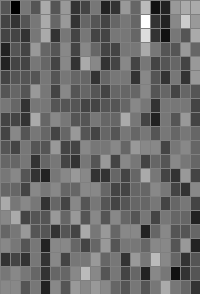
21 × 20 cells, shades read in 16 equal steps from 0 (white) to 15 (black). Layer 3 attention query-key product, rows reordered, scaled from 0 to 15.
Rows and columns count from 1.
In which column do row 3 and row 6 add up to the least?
15
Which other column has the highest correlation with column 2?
8
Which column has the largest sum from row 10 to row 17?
5
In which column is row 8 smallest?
14
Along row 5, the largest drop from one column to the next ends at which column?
9
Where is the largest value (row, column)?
1, 2
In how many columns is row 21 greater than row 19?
6
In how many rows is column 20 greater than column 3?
9
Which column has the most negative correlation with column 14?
7
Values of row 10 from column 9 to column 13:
10 11 9 10 8
